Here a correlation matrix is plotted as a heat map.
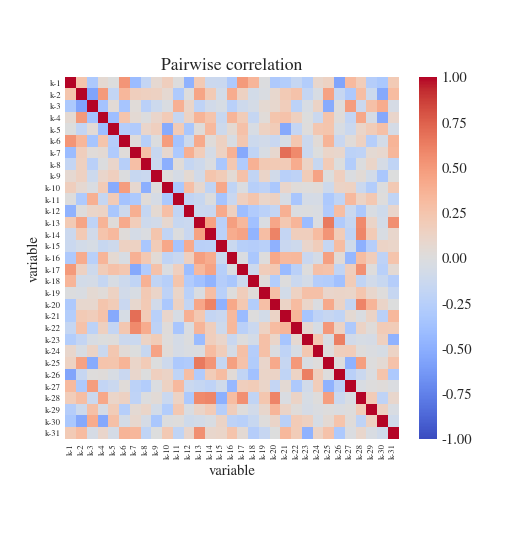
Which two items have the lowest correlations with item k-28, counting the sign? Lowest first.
k-15, k-12
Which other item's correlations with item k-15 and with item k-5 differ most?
k-10
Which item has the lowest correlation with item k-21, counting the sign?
k-5
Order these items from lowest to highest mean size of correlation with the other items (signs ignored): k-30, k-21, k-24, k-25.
k-24, k-30, k-21, k-25
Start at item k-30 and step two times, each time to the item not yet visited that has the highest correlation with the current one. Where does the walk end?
k-27
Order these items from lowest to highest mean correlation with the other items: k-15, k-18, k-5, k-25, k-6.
k-18, k-15, k-5, k-6, k-25
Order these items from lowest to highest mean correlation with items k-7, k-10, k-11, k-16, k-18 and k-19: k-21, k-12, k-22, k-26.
k-26, k-12, k-22, k-21
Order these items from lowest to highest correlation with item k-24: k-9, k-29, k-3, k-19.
k-29, k-3, k-19, k-9
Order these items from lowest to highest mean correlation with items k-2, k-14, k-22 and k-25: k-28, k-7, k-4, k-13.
k-7, k-4, k-28, k-13
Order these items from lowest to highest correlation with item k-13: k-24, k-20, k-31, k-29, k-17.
k-24, k-29, k-17, k-20, k-31
